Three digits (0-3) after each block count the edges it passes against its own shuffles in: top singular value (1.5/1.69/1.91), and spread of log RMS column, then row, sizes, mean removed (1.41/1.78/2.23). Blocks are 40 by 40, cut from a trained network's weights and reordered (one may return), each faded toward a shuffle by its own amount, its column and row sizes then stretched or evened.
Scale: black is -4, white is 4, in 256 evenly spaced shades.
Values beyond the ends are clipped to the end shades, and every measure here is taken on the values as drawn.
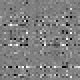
2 2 3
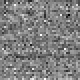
0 1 0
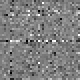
1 2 2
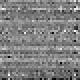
3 1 3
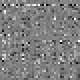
1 2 3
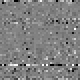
2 0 3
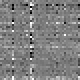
2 3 1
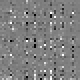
1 3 2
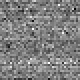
1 0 1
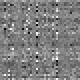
1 3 1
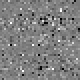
0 1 2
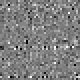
1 0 2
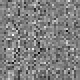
3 3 0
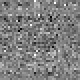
0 2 2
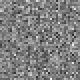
0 1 0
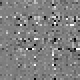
0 2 3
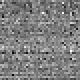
1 2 1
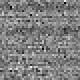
1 1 0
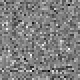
1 0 1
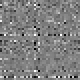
3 2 3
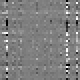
3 3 0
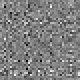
1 2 2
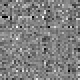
0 1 2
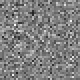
0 1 0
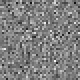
0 0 1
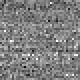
0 0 1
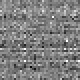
2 3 1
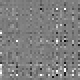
0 3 2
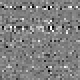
2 0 3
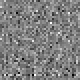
1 0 1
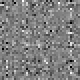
0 3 2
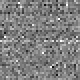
0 0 1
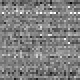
3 2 2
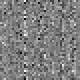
0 3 0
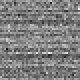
3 1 0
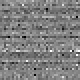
2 1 3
